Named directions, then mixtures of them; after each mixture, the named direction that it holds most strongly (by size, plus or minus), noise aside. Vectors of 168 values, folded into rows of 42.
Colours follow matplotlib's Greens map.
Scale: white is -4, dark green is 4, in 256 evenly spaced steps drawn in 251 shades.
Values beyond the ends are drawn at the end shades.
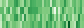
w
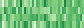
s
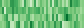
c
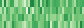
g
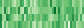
w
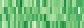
s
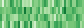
s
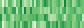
s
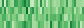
g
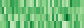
c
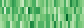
c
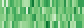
g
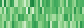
g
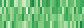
g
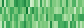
g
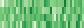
s
